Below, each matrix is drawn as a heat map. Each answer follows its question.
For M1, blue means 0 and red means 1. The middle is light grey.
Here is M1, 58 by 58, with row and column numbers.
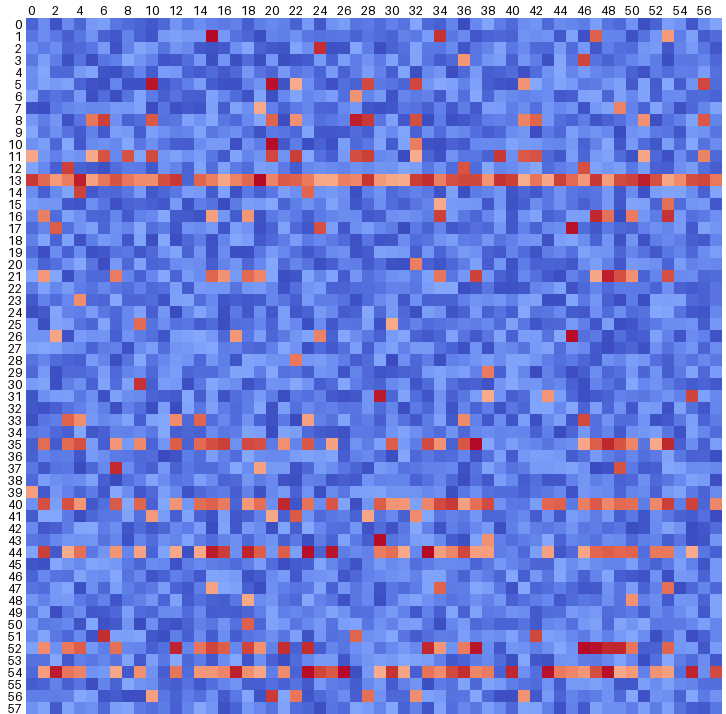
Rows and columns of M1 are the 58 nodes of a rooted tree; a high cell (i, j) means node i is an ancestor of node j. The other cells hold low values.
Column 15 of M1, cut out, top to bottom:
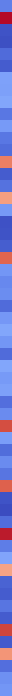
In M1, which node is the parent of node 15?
47
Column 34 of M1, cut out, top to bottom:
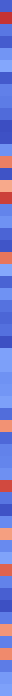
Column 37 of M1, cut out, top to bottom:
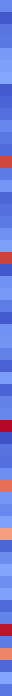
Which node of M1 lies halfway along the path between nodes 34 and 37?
1
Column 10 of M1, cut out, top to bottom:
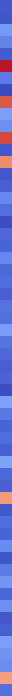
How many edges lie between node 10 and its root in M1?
6
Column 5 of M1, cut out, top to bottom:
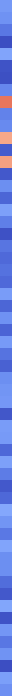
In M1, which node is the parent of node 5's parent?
11
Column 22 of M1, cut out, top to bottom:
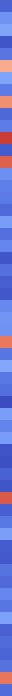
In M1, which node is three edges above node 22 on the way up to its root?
56
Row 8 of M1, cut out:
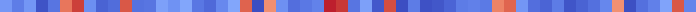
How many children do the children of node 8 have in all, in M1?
3
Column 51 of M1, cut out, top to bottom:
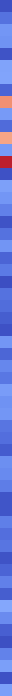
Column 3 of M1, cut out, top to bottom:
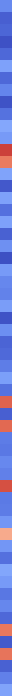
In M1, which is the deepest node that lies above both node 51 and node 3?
13
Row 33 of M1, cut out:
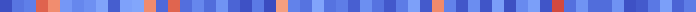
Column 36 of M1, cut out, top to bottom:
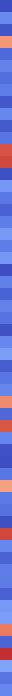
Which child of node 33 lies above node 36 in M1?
12
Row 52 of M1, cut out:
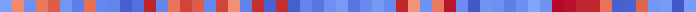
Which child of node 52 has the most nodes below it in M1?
21
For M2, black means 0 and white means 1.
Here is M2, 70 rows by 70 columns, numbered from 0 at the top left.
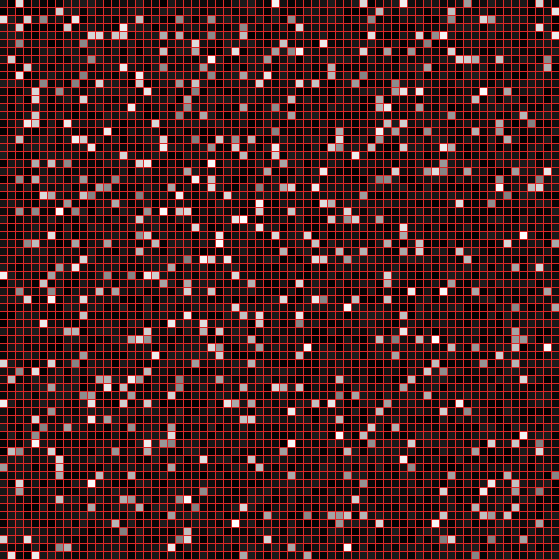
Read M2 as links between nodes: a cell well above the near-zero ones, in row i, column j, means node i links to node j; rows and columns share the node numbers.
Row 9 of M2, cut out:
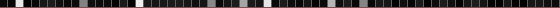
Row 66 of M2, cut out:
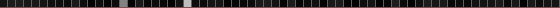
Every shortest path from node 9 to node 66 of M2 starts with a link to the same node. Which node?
node 26
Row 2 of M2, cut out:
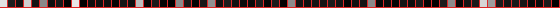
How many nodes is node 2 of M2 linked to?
12
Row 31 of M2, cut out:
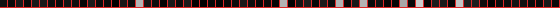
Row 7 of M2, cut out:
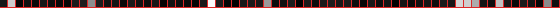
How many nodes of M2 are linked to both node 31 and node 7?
1
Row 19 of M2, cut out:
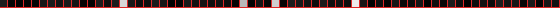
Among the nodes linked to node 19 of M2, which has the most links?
node 30
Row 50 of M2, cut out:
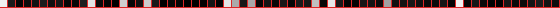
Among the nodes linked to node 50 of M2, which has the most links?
node 18
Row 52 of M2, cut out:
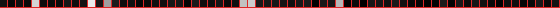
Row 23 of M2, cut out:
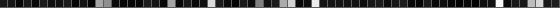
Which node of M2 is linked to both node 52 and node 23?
node 13
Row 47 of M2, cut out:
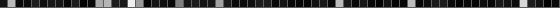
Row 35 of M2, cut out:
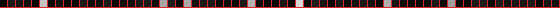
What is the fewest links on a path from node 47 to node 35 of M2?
3
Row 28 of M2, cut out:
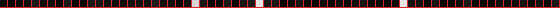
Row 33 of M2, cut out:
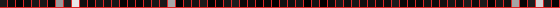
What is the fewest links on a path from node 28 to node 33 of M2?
4
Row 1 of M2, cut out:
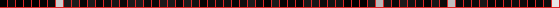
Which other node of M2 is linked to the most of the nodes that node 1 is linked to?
node 59
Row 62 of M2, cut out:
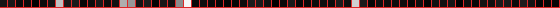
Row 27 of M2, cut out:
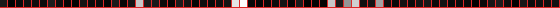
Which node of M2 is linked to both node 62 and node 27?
node 44
